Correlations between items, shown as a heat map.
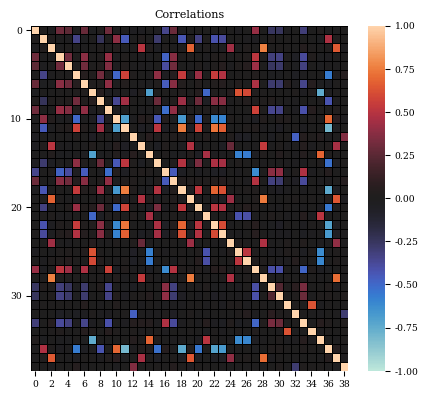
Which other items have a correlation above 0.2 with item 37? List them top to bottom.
2, 13, 19, 24, 28
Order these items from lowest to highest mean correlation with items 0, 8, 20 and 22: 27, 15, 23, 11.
27, 15, 23, 11
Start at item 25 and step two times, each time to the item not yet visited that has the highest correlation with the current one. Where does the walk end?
26
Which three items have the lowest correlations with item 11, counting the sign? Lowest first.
36, 10, 1
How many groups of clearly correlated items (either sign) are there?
6
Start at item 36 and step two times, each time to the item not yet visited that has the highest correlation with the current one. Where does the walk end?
1
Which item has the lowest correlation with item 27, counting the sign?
16
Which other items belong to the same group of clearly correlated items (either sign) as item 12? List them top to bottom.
32, 38
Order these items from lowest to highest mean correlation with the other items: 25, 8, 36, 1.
36, 1, 25, 8
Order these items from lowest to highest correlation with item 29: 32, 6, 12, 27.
27, 6, 12, 32
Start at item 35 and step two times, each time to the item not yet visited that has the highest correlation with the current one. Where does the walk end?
21
